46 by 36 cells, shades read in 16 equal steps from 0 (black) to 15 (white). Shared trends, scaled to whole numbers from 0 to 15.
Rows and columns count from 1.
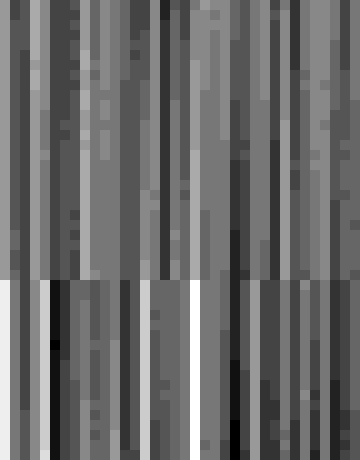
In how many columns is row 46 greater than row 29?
7
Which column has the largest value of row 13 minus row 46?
32
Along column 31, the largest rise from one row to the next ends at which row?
29
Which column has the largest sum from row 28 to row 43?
20
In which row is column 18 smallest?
1
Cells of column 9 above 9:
18
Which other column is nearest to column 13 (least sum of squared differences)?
34
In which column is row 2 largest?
4
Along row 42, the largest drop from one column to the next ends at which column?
6
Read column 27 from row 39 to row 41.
3 3 3
